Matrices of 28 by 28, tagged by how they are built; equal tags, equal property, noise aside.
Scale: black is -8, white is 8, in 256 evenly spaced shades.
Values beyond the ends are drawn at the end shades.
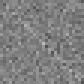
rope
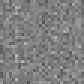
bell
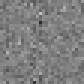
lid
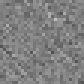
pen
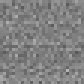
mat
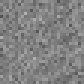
bell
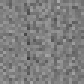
bell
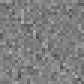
rope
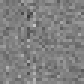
lid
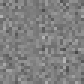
lid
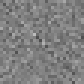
rope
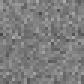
mat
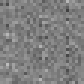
lid
